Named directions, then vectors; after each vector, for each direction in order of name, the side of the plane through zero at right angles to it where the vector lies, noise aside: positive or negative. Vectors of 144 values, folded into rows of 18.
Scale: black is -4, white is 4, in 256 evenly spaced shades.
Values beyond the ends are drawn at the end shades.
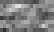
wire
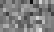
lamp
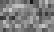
positive, positive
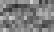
negative, negative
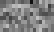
positive, positive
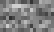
positive, positive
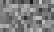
positive, positive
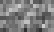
negative, positive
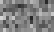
negative, negative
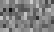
negative, negative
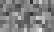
positive, negative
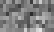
positive, negative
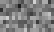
positive, negative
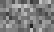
positive, positive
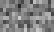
positive, negative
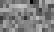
positive, positive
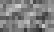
negative, positive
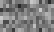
negative, negative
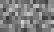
negative, positive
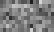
positive, positive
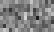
negative, negative
